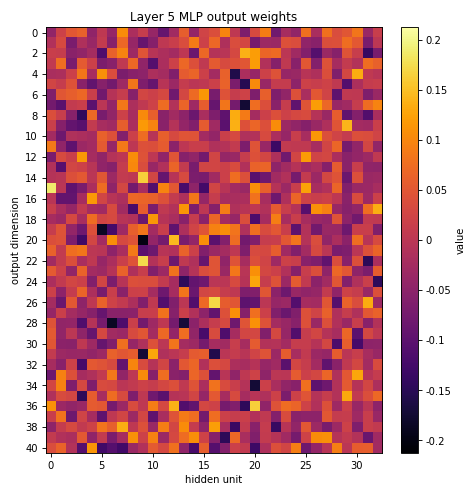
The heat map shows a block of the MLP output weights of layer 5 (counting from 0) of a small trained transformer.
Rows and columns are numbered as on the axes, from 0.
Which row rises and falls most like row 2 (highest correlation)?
9
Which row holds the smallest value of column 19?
7
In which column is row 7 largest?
26
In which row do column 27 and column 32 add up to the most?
17
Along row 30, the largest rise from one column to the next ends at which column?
29
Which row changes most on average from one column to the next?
20
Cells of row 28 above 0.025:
7
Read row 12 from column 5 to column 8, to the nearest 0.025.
-0.05 0 0 0.1
